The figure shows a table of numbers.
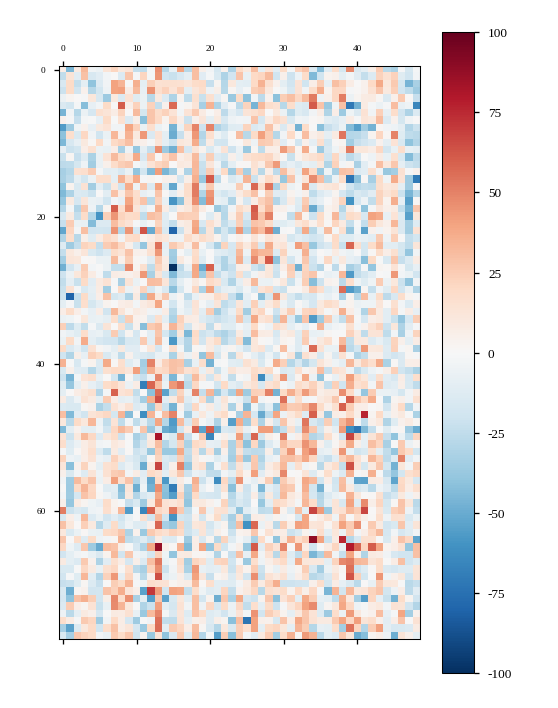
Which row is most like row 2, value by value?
3
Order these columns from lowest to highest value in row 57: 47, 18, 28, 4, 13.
28, 47, 4, 18, 13
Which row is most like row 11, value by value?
58
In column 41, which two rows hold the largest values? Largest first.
47, 60
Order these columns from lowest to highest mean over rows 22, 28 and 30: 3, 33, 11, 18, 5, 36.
5, 36, 3, 33, 18, 11
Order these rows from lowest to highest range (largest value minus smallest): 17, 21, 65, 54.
21, 17, 54, 65
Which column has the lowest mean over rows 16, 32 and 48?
15
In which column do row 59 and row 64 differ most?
38
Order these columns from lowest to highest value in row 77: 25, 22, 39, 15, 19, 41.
41, 19, 15, 25, 39, 22
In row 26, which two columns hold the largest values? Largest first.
28, 26
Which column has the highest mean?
13
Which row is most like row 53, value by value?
51
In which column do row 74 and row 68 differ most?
46
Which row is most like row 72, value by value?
56
